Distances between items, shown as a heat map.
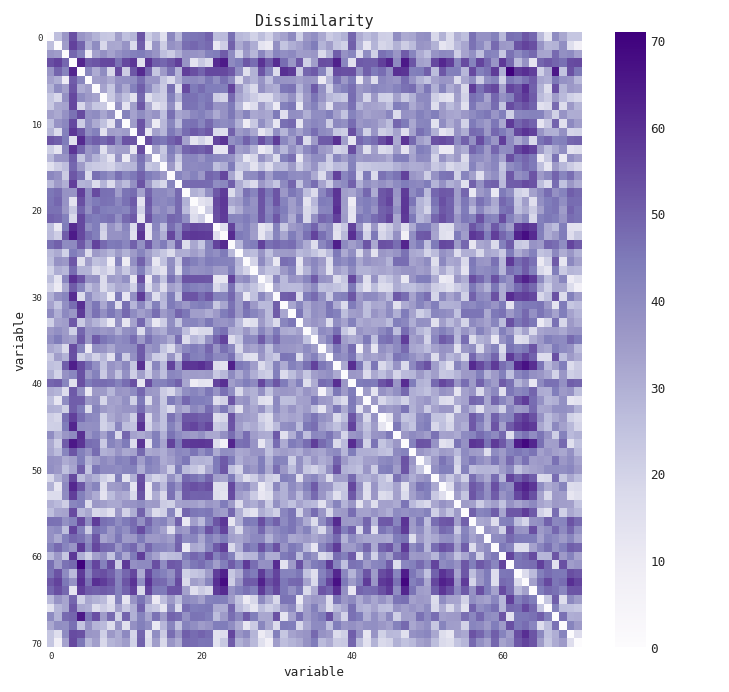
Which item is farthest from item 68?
61
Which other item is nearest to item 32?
49
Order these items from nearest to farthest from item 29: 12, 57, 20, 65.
65, 57, 20, 12
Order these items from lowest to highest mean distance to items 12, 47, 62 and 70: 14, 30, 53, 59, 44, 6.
53, 44, 59, 14, 6, 30
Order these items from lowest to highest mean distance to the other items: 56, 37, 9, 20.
37, 9, 20, 56
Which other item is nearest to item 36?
41
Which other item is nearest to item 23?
47
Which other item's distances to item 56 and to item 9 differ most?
24
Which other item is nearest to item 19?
40
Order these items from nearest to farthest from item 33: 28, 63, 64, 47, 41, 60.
60, 41, 28, 47, 64, 63
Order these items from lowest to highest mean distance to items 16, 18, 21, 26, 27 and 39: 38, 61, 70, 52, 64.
70, 64, 52, 61, 38
